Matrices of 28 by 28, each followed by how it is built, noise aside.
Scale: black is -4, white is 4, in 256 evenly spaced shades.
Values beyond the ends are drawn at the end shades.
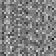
repeating rows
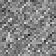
Hankel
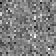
uneven columns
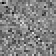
diagonal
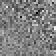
upper triangular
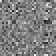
low rank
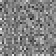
low rank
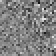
upper triangular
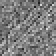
Hankel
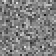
repeating rows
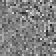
upper triangular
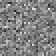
repeating rows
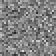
repeating rows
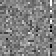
uneven columns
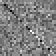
diagonal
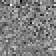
upper triangular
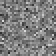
repeating rows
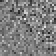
upper triangular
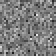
repeating rows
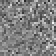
upper triangular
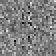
uneven columns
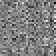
low rank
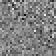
upper triangular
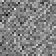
Hankel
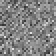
Hankel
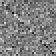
diagonal
